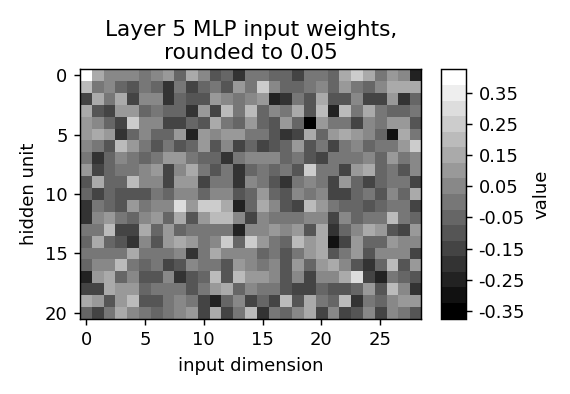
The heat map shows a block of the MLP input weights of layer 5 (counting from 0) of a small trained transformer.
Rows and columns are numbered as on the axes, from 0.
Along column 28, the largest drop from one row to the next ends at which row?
11
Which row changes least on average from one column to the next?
7
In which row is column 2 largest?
13
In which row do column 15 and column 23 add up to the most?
17
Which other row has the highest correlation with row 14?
10
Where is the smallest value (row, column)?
4, 19
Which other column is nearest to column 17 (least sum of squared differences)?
25
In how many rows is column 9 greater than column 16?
11
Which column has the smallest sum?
21
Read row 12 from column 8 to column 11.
0.15 -0.1 0.1 0.2
